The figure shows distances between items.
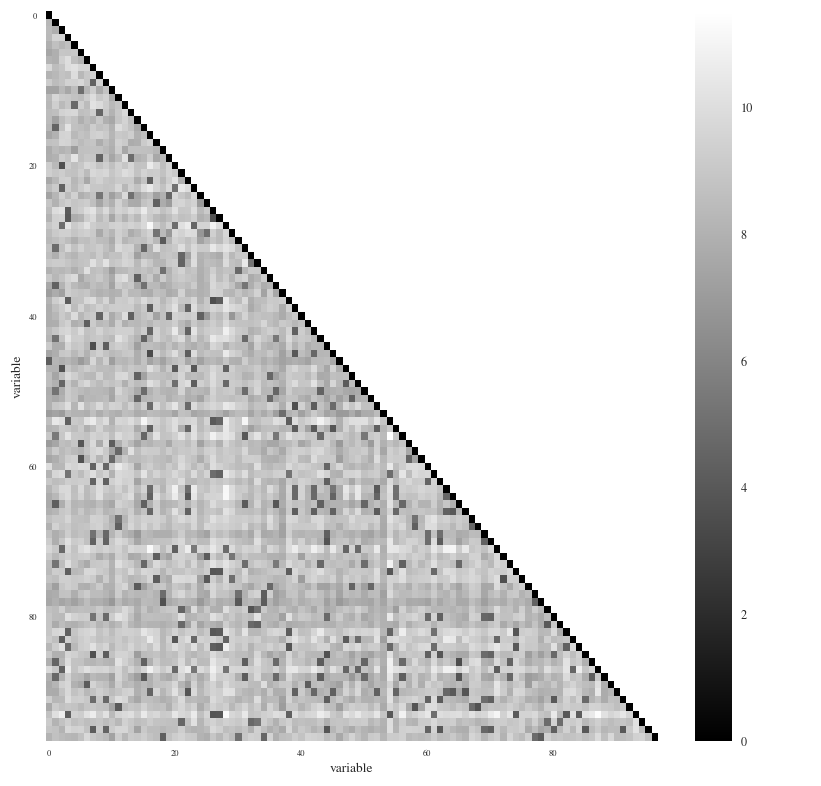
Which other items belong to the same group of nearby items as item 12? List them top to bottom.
4
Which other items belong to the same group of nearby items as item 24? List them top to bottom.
8, 13, 19, 40
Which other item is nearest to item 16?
45
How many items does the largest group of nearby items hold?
11
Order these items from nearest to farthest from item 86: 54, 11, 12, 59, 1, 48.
1, 48, 59, 12, 11, 54
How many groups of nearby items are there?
16
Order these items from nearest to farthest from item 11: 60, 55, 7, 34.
34, 55, 7, 60
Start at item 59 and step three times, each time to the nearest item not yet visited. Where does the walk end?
10
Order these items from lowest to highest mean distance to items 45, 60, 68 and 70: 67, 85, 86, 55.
85, 55, 67, 86
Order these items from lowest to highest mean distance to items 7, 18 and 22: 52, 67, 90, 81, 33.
90, 52, 81, 33, 67
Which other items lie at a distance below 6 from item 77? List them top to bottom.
18, 30, 34, 78, 96
